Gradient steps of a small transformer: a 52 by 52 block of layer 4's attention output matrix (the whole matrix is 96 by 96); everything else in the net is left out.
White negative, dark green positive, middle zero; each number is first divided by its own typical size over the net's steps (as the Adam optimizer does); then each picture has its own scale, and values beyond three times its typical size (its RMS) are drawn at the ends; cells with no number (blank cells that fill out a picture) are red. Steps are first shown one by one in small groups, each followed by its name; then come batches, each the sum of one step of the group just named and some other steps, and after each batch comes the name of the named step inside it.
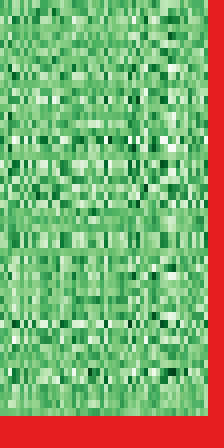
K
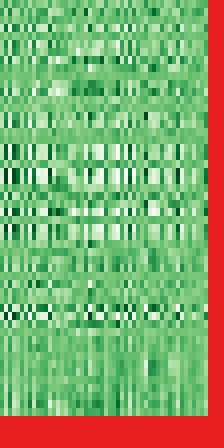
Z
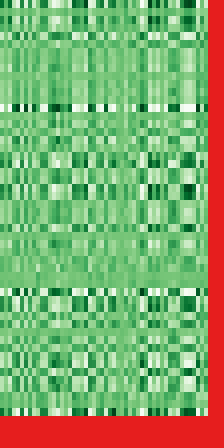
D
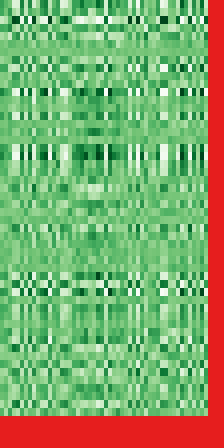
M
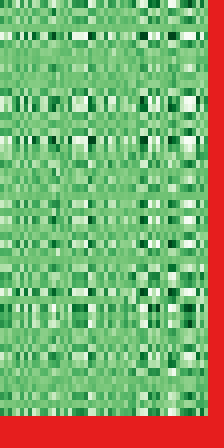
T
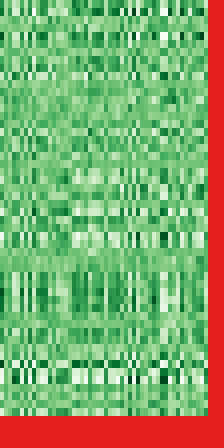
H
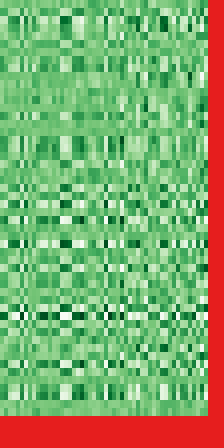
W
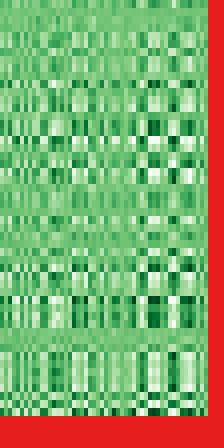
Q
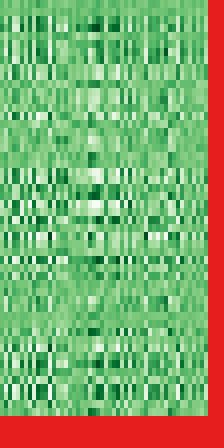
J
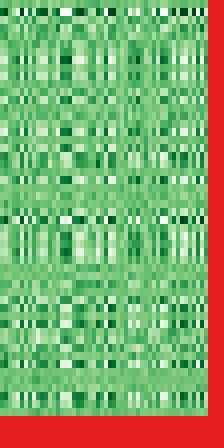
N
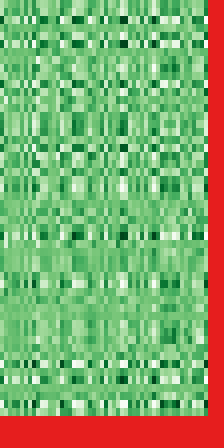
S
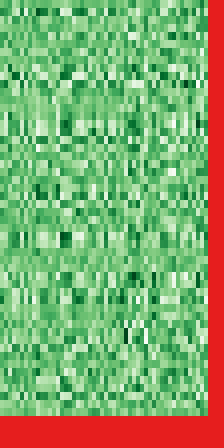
K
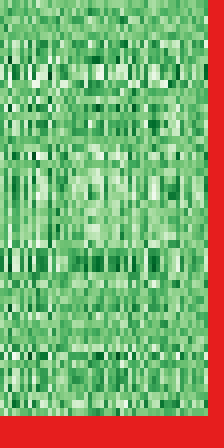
S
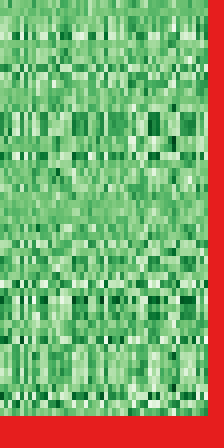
Q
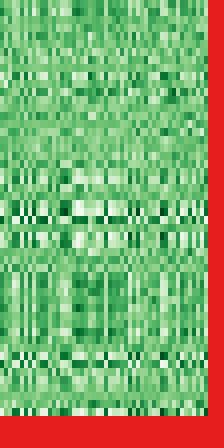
H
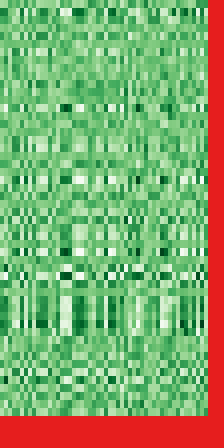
N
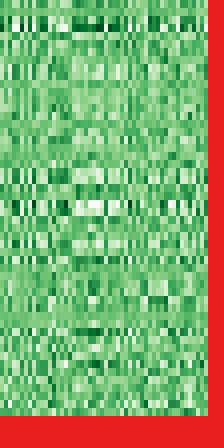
J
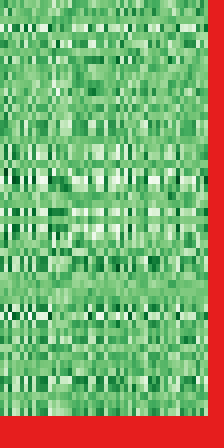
Z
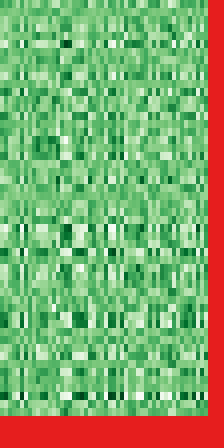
T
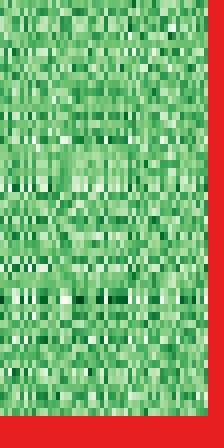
K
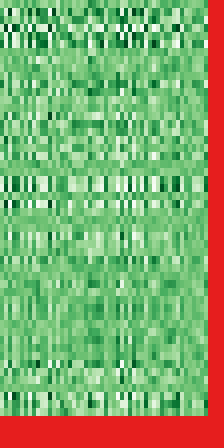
S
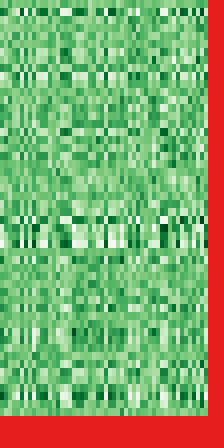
N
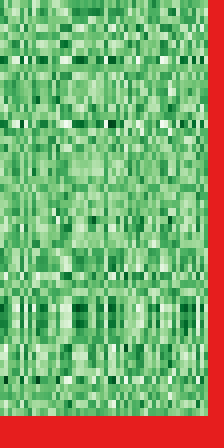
T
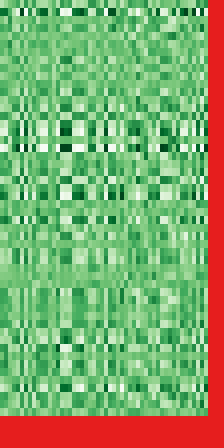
N
